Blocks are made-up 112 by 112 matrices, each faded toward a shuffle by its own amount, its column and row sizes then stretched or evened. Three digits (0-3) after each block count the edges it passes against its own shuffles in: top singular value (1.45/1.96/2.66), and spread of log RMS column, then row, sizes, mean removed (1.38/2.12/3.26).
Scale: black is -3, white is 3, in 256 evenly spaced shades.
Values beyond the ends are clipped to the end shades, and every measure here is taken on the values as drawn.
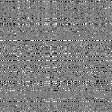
3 0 3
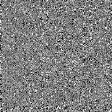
1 2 1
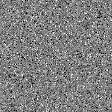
0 1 1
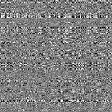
3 1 3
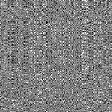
3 2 1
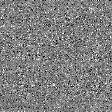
0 1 2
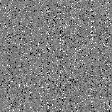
1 2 0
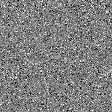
0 0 1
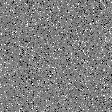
0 1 0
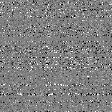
0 1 3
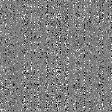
1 3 1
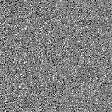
2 1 0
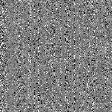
0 3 0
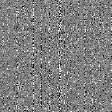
2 3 0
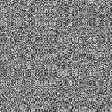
3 1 0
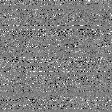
0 0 3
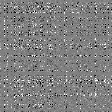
1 3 3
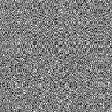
3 1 0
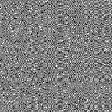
3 0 1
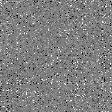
0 2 1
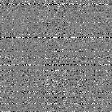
2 2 3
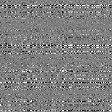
3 1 3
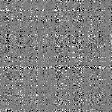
1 3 3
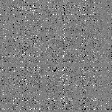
1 2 2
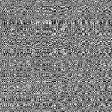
3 1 3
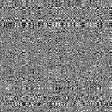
3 2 3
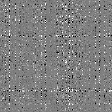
1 3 2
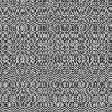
3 2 2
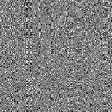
3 2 0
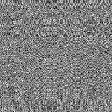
3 0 1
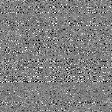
2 1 3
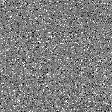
1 0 1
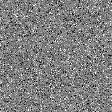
1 1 0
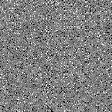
2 1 0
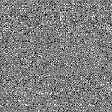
2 0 2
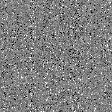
0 2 0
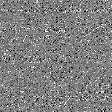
2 1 2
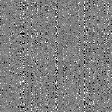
2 3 1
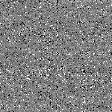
1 1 1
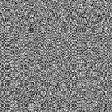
3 1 0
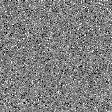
1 0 1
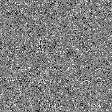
0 1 2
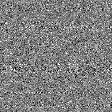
1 0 2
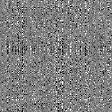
2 3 1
